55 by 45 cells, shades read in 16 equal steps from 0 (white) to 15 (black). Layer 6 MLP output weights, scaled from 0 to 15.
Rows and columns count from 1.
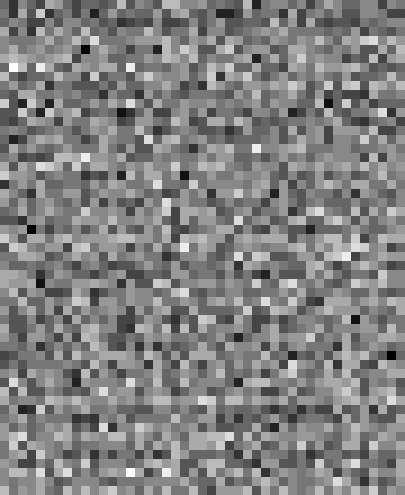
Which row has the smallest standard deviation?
45
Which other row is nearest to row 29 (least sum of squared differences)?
25
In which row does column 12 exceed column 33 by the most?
11
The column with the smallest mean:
39
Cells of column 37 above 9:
9
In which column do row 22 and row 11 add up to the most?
40
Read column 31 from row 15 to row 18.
7 7 7 8
